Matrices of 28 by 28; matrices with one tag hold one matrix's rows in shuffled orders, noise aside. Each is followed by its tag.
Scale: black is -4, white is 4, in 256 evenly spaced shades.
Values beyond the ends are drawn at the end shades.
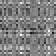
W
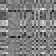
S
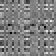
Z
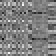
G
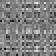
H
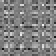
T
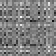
W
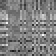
S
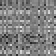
W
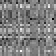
W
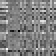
S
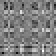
T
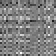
W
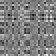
Z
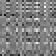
H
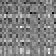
W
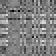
S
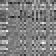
S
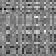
H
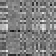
S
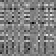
Z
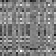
W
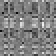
T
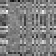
S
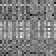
W
